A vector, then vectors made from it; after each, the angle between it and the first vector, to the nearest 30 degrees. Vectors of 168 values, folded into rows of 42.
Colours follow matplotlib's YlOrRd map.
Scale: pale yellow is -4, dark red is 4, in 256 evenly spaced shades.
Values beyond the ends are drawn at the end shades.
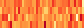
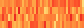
30 degrees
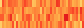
90 degrees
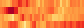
90 degrees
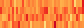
150 degrees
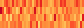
90 degrees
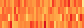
30 degrees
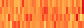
150 degrees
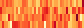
150 degrees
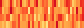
90 degrees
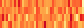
30 degrees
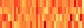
30 degrees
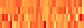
30 degrees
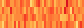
90 degrees
